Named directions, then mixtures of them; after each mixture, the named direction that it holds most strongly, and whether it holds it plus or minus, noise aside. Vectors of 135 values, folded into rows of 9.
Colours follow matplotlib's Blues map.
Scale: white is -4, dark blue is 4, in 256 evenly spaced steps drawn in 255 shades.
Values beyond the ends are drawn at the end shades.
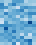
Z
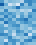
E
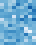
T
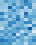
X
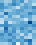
Z, plus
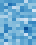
T, minus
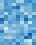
Z, minus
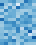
E, plus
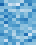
E, plus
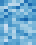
E, plus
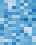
T, plus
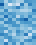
E, plus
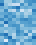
E, plus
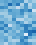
E, minus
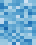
Z, plus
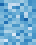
E, plus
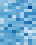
T, plus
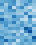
T, minus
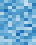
X, minus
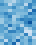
T, plus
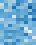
T, plus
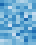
X, minus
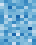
X, plus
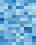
T, minus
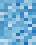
X, minus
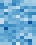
Z, plus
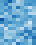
Z, minus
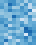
T, minus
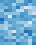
Z, minus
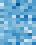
T, plus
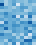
Z, plus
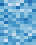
E, plus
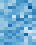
T, plus
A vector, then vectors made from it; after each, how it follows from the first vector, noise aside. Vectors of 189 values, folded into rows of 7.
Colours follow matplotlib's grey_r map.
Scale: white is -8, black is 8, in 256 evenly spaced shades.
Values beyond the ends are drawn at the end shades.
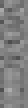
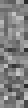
reversed, scaled up.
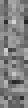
wrapped around, scaled up.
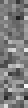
reversed, negated, scaled up.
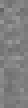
negated, shrunk.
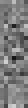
wrapped around, scaled up.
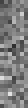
wrapped around, negated, scaled up.
